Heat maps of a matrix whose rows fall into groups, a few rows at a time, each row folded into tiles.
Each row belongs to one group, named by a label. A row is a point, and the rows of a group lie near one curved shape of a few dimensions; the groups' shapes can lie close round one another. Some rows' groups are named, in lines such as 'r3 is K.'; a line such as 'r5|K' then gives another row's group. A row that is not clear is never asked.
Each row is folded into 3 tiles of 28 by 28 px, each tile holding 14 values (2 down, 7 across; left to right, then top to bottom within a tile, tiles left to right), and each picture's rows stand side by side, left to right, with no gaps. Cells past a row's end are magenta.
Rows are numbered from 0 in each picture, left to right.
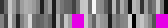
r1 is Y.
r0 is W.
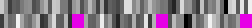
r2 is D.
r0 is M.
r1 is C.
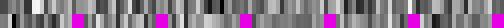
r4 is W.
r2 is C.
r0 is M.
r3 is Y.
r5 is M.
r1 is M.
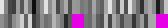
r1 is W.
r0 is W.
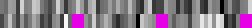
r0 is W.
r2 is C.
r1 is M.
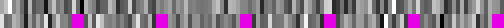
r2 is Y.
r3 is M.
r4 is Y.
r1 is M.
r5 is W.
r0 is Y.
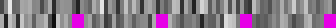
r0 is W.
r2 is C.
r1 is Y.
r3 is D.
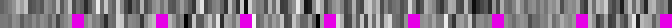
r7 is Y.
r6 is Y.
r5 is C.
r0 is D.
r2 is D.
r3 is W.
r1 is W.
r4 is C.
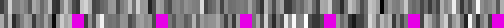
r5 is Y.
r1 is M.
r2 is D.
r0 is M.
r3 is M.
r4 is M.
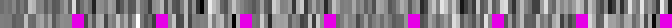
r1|M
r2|W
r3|W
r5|W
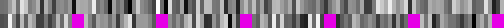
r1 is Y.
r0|W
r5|M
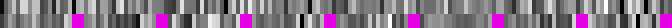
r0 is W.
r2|D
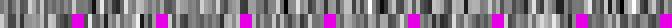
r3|W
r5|M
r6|C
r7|W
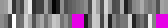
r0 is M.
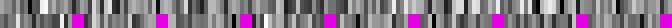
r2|W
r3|M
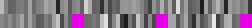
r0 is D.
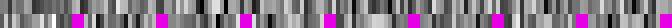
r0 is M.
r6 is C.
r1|M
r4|C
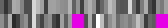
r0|M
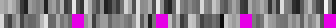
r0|Y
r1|W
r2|M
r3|Y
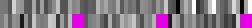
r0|W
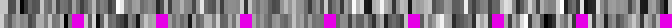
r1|M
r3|D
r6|D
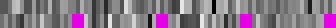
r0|D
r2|M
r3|D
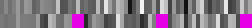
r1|W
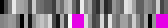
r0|D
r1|C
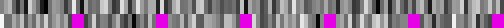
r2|C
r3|C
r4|C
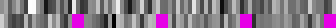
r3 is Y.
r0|C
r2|W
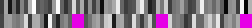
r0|Y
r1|Y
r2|D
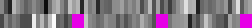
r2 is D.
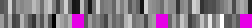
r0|M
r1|D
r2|M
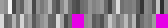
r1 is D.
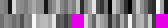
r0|M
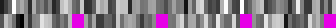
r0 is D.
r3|M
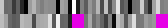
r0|D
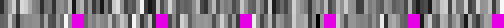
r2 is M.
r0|W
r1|Y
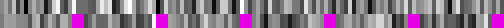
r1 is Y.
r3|C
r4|C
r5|C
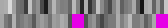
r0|Y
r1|D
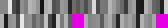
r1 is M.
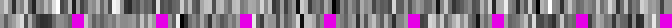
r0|D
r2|M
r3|Y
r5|C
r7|C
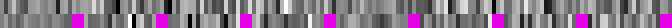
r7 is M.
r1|Y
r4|D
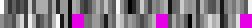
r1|W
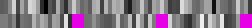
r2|M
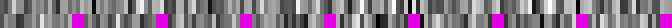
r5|M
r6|Y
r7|M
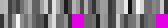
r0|M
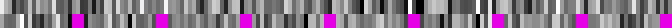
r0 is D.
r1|Y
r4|Y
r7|M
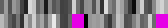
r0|C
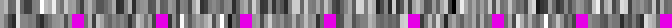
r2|M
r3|W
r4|W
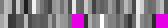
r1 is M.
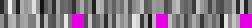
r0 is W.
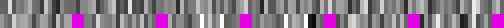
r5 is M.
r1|M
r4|M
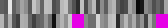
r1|M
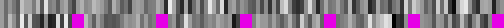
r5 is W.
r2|W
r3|Y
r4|C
